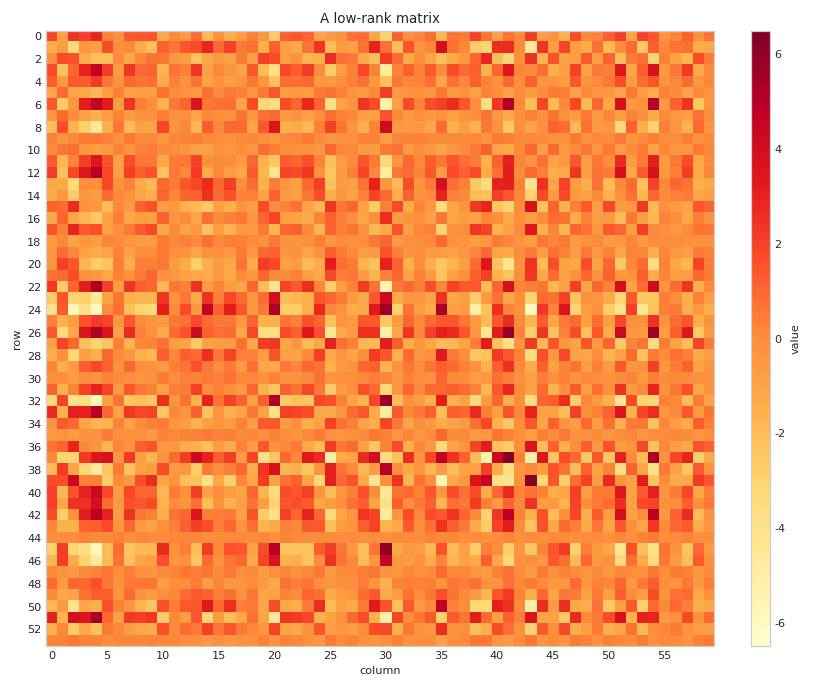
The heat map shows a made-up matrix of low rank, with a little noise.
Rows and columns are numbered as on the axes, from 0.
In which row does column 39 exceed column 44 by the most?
39
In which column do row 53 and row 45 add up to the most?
30
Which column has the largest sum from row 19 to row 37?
35
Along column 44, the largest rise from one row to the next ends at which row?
37
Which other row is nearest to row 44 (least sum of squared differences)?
9
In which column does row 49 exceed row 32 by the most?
4
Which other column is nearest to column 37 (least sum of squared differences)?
49
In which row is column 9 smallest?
24
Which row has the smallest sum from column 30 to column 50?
45
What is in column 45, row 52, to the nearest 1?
0
